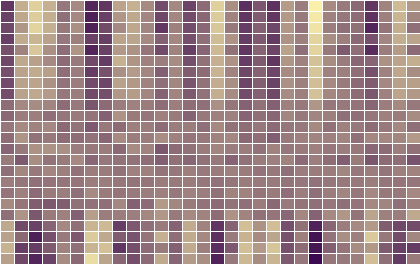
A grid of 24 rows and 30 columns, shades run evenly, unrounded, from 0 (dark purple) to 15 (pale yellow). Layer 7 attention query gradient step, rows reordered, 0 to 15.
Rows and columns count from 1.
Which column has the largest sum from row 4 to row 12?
23
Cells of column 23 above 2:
20
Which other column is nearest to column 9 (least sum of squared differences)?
21
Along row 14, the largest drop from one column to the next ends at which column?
12
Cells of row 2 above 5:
22
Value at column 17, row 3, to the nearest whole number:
7
